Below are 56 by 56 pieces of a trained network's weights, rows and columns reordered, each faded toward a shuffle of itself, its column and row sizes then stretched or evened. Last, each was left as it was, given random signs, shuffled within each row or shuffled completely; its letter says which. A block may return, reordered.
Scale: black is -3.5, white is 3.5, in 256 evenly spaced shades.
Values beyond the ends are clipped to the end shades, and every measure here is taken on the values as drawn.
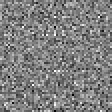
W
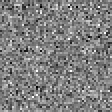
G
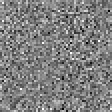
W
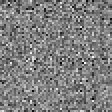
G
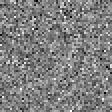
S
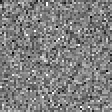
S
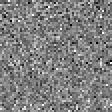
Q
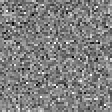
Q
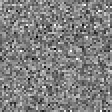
Q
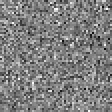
Q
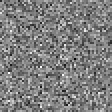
G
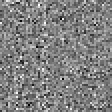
G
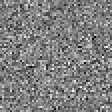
Q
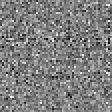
G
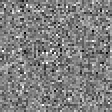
W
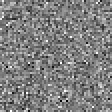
Q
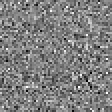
W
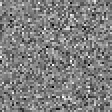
G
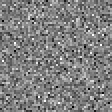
S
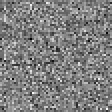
G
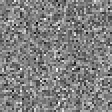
G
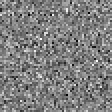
Q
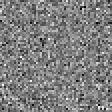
G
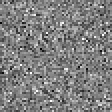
Q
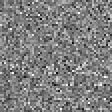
Q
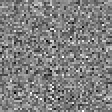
W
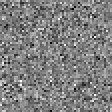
G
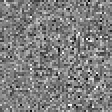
G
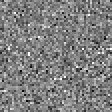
Q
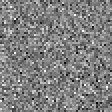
S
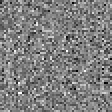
W
